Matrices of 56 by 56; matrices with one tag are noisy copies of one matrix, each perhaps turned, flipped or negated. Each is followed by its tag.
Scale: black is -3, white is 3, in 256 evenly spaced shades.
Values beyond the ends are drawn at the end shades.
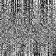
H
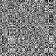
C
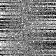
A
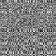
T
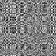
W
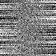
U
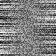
U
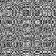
W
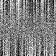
U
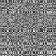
T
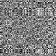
C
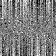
U
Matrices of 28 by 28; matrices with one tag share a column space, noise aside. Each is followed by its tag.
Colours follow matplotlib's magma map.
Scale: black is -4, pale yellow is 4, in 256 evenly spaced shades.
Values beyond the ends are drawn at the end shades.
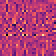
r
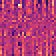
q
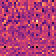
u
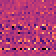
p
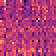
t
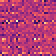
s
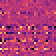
p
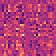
r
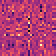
r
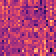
t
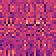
r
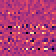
p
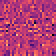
r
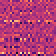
s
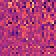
u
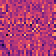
r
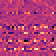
p
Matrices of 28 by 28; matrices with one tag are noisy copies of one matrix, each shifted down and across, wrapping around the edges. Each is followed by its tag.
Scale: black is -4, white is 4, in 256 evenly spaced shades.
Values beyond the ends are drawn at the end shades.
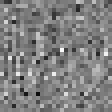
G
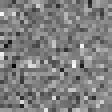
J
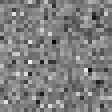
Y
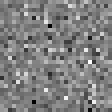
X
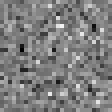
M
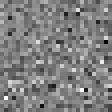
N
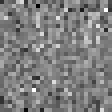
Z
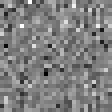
G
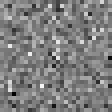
X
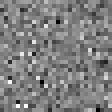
Y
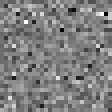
N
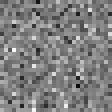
X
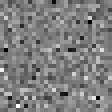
N
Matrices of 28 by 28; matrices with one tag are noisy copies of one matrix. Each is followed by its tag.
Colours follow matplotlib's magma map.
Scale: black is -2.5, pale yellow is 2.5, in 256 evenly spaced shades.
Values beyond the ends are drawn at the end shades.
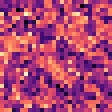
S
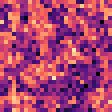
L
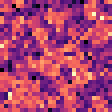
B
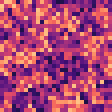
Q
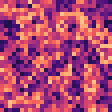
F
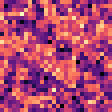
S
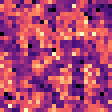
F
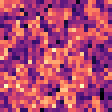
B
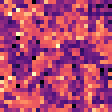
F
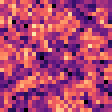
Q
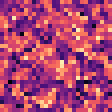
S
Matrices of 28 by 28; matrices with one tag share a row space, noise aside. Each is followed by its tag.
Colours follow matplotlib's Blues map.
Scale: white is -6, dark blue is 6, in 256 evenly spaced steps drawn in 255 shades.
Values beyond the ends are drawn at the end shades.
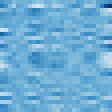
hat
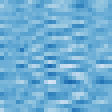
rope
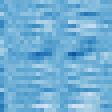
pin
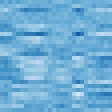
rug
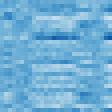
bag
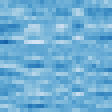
rug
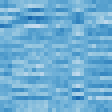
rug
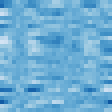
hat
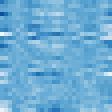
hat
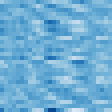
rope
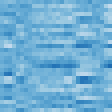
bag
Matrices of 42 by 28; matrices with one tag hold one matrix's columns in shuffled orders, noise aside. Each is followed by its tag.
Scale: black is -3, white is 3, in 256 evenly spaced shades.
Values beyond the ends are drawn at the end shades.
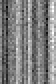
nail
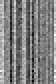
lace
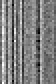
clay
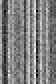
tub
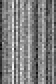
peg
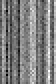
tub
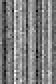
tub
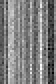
peg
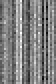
nail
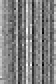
clay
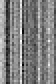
clay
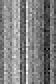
peg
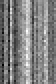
clay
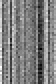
peg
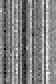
peg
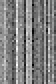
clay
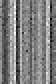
nail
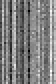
tub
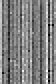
lace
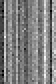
tub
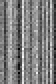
peg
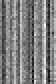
lace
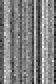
lace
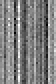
nail
